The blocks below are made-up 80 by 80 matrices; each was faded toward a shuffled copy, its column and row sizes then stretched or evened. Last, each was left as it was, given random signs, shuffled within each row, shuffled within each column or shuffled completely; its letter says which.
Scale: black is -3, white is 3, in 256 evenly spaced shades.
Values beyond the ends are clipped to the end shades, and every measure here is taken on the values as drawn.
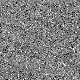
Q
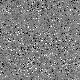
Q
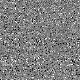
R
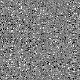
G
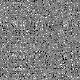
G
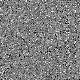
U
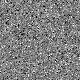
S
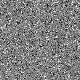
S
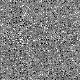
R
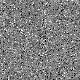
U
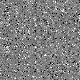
G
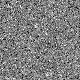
S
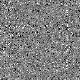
G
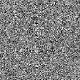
G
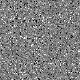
R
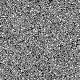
S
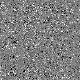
R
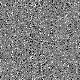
U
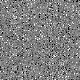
G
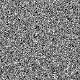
U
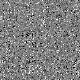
R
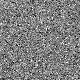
S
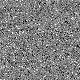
S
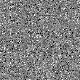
R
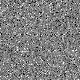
Q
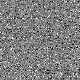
Q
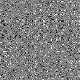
G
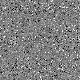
Q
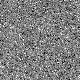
S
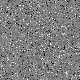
S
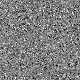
Q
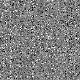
R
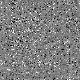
R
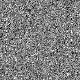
U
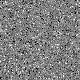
S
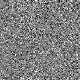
G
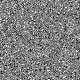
S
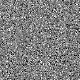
R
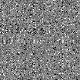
G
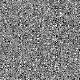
R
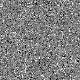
U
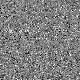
Q
